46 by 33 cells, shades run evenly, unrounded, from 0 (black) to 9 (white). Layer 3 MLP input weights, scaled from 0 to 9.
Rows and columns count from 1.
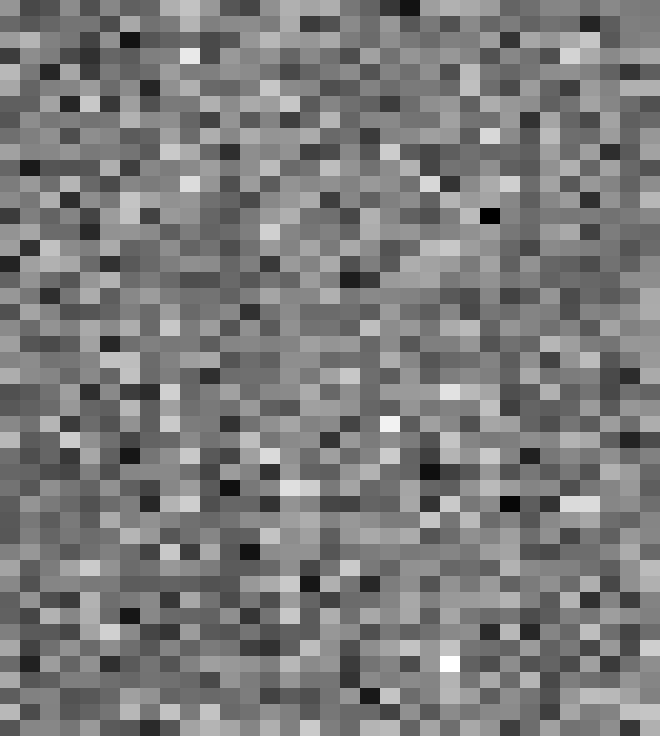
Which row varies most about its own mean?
32
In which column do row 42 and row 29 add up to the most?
23
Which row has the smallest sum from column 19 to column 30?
30
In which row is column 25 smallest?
14
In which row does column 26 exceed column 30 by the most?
38
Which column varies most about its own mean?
7
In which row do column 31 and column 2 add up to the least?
42
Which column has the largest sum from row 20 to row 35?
9
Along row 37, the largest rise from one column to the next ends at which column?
17
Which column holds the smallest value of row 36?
16
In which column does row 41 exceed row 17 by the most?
1
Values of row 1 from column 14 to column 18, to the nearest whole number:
5 6 6 6 4
